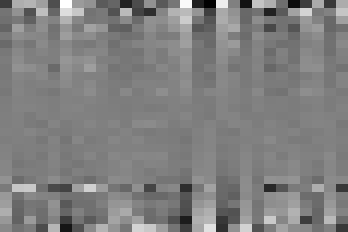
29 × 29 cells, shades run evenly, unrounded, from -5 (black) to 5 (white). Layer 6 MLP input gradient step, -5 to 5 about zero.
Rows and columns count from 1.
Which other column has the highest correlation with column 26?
15
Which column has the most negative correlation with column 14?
22
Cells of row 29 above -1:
22
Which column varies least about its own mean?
14
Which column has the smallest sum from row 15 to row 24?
16
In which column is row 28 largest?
23
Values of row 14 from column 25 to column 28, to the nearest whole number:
0 0 0 0
